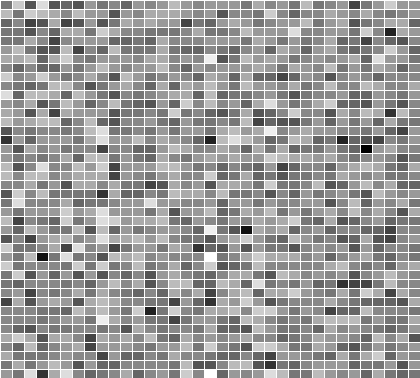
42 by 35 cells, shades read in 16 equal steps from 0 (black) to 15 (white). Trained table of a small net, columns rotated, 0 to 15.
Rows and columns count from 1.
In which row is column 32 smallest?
16
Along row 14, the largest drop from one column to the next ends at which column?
22
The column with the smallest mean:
30
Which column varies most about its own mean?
18
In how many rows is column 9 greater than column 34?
24
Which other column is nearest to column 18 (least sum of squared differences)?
3
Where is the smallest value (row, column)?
17, 31
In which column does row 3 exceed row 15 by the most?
34
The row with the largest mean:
7
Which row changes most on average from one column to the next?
42
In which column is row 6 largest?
33
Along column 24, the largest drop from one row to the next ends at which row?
19
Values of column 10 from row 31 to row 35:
8 11 8 10 9
